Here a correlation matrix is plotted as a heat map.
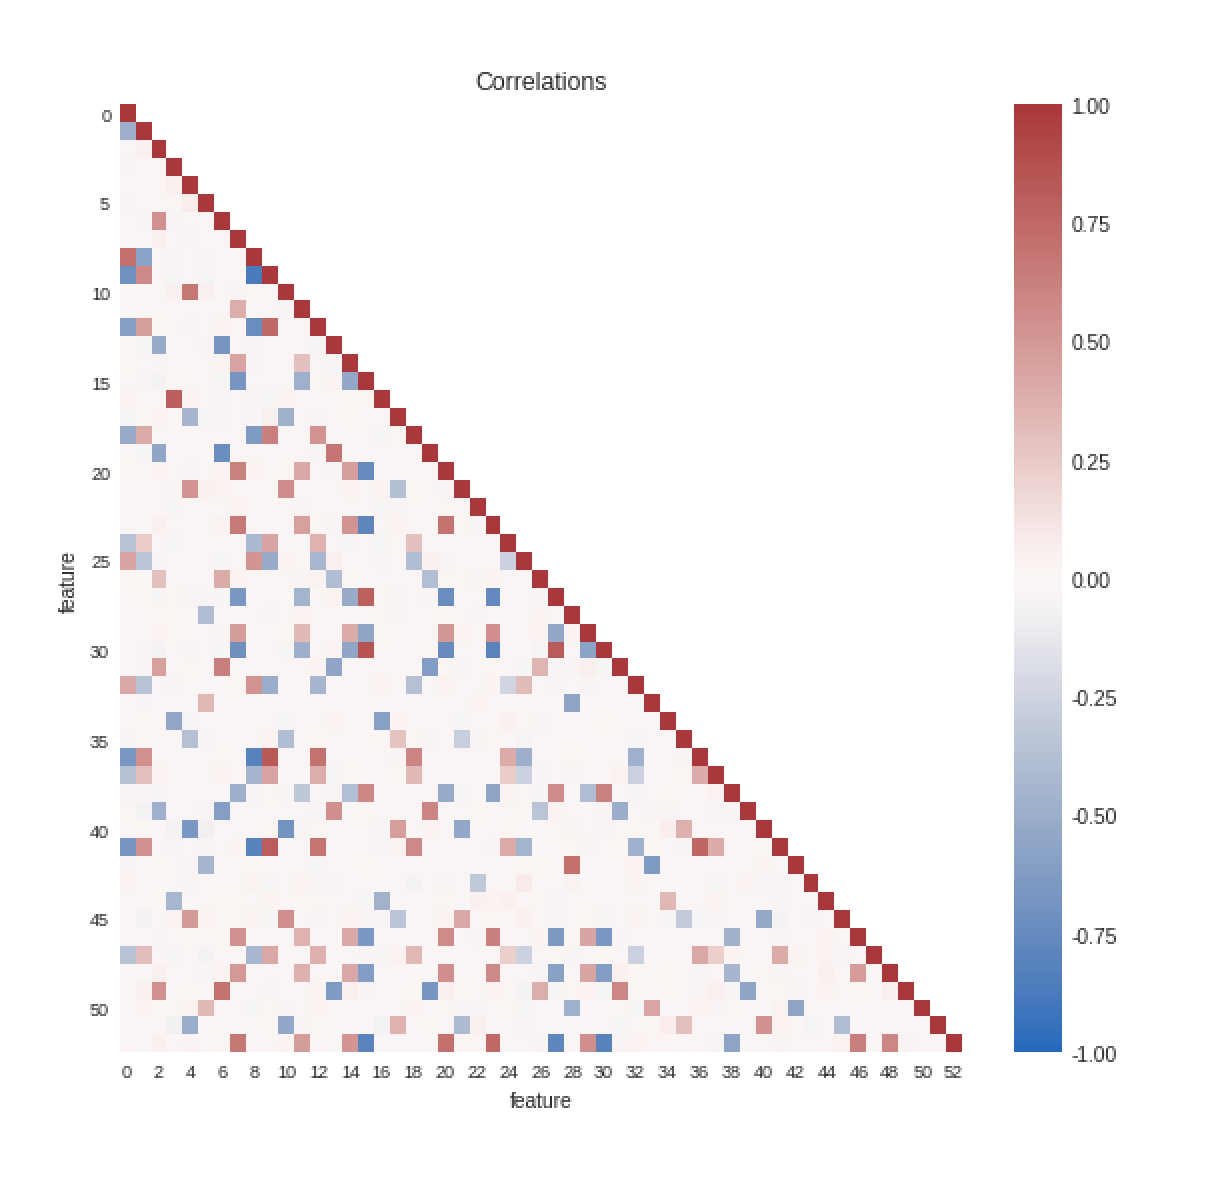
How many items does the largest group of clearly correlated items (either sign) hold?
13
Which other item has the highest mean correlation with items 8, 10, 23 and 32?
0
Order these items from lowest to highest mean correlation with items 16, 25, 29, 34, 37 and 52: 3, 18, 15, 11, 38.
15, 38, 18, 3, 11
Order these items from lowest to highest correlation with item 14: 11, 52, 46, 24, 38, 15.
15, 38, 24, 11, 46, 52
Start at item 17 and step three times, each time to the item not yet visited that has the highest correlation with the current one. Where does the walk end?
35
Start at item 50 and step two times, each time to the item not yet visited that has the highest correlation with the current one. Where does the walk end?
5
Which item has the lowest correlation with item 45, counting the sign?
40
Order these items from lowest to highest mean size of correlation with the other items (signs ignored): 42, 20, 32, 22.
22, 42, 32, 20
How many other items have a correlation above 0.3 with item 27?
3
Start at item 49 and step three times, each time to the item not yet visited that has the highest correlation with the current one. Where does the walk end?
2
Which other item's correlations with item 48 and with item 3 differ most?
16
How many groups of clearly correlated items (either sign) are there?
7
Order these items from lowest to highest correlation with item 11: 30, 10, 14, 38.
30, 38, 10, 14
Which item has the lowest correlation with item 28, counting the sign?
33
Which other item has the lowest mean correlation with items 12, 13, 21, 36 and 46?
8
